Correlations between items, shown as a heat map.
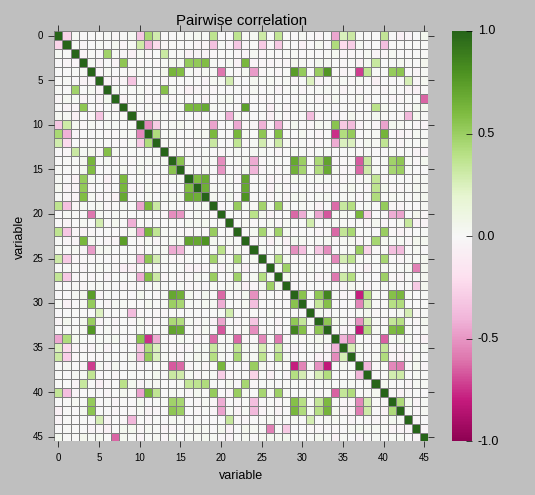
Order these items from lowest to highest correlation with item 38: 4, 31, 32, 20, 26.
20, 26, 31, 32, 4
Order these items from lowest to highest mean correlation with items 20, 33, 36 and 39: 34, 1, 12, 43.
34, 1, 43, 12
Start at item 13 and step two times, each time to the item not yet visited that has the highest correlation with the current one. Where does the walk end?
2
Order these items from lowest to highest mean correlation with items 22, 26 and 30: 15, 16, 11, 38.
16, 38, 15, 11
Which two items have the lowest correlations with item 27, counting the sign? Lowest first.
34, 10
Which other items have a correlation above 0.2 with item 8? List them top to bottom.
3, 16, 17, 18, 23, 39
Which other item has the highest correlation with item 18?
23
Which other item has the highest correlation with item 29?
33
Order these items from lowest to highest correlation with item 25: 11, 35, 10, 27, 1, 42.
10, 1, 42, 35, 27, 11
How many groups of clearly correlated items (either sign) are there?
7
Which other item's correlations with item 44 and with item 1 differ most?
26
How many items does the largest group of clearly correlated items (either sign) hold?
13
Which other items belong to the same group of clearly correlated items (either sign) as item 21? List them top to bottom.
5, 9, 31, 43
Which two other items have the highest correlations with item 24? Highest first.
37, 20
